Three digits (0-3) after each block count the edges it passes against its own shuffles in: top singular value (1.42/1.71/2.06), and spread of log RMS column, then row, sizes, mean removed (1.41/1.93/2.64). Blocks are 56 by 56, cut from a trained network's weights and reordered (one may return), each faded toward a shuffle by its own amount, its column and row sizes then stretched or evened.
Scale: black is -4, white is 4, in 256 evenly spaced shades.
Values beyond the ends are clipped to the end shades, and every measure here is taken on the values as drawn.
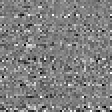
2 2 3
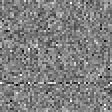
2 0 1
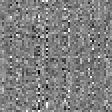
2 3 0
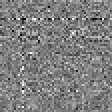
3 1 2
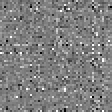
1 2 2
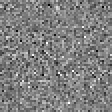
0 0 1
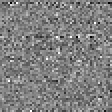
0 1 2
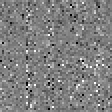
0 2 1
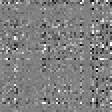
0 3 3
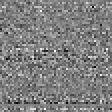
0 1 3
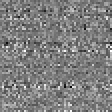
0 2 3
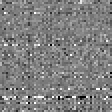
2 0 3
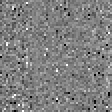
0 2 0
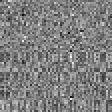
3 1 1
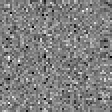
2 1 0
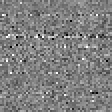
0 0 2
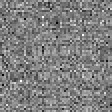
3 0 0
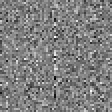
1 2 0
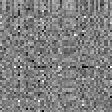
3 1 1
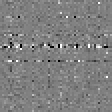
2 1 2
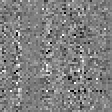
0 3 2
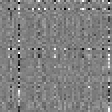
3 2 1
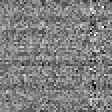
1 2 0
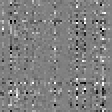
1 3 2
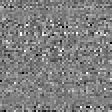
1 0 3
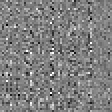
2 3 1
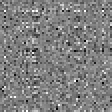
2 2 1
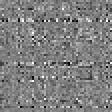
3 2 3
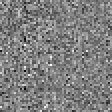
0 2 0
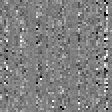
1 3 0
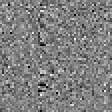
2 2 1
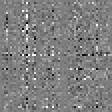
1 3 2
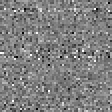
0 1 2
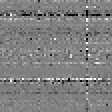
3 1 3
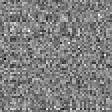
3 1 1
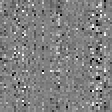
2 3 1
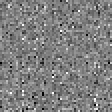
0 2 1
